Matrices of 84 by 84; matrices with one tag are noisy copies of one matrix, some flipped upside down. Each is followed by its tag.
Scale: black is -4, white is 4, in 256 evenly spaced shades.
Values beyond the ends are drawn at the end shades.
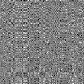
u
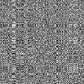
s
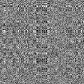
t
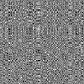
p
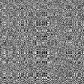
t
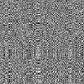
p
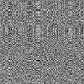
p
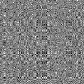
t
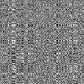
s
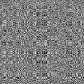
t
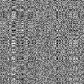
s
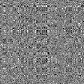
t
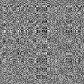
t
